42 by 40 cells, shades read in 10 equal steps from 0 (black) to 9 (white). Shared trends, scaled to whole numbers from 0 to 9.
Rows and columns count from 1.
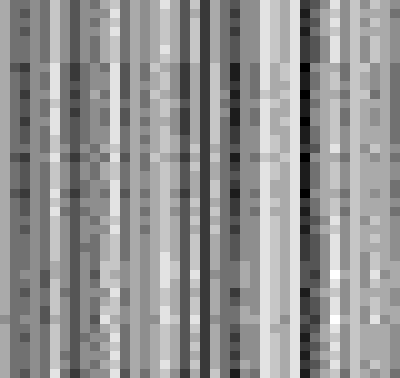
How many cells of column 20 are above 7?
2
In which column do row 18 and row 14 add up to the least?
31
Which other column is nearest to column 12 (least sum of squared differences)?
6
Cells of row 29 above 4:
28
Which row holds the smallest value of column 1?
36
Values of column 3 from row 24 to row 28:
3 4 3 4 4
